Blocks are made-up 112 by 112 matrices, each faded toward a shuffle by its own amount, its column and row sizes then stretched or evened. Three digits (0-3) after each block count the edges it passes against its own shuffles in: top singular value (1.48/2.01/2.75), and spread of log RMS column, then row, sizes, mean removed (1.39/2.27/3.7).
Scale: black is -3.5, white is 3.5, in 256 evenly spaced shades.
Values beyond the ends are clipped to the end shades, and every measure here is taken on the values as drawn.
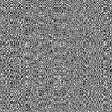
3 2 1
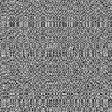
3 0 2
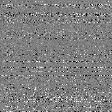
1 1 3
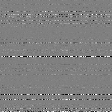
3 0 3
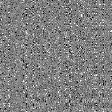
2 2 0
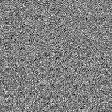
2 0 0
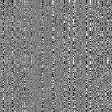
3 3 0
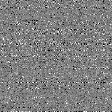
2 1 2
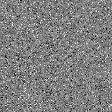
1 1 0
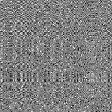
3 1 1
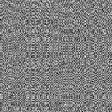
3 2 0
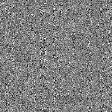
0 2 0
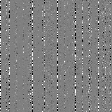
3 3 0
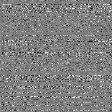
0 1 3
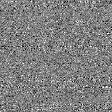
1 0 2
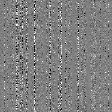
2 3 0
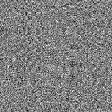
2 0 0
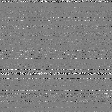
1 0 3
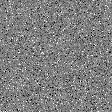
0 0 0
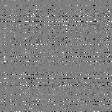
1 2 3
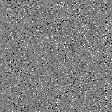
2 1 0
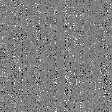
1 2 1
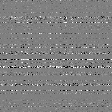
2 1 3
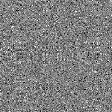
2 1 1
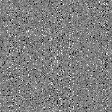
1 2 0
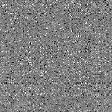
2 1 1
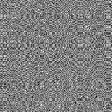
3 1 1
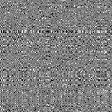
3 1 2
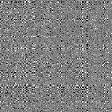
3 2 2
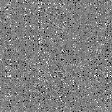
1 2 1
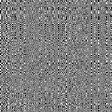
3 3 2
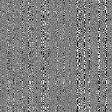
3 3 1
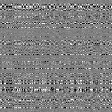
3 0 3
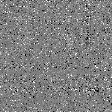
1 1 2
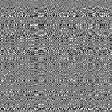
3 0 3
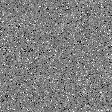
0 0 0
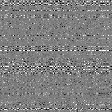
3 0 3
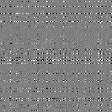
3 2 3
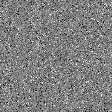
0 1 0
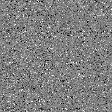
0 1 1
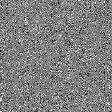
1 2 0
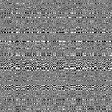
3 1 3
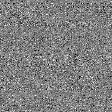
0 0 2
